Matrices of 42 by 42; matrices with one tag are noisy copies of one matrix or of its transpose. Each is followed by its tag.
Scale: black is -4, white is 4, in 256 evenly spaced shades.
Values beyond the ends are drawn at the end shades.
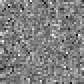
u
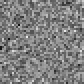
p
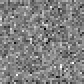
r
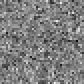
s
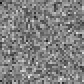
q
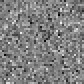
q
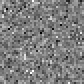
u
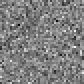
p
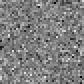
p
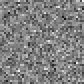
r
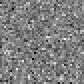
q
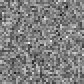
s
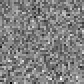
q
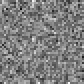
u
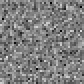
r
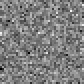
u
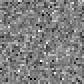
r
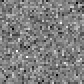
q
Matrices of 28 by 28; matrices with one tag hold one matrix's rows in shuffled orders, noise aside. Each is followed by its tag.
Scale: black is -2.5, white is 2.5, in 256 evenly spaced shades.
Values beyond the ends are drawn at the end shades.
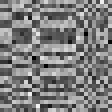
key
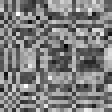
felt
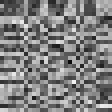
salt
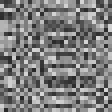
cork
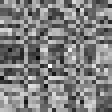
salt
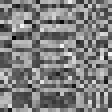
key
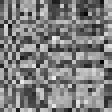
felt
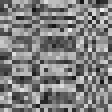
key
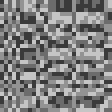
felt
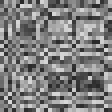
felt
